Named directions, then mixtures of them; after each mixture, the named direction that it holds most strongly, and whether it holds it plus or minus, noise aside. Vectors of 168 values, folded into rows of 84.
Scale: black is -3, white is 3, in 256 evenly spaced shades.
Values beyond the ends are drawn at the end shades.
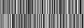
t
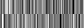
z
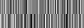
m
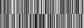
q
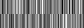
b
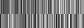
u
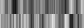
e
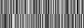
t, minus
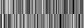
z, plus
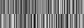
u, plus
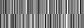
m, minus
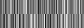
m, minus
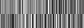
u, minus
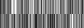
q, plus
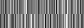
m, minus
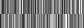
b, plus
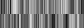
e, minus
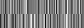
m, minus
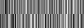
m, minus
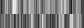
e, minus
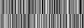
t, plus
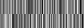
t, plus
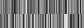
m, minus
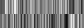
e, minus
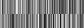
u, minus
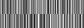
m, plus
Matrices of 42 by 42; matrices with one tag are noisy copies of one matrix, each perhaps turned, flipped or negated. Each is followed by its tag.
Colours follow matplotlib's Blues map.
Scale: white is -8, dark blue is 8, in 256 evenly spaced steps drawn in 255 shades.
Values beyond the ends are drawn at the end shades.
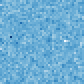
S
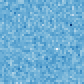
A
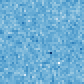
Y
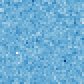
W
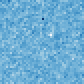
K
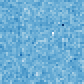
Y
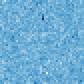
S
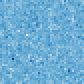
A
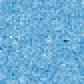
S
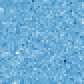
W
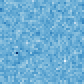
W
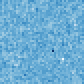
Y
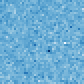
K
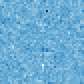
S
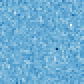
A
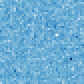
A
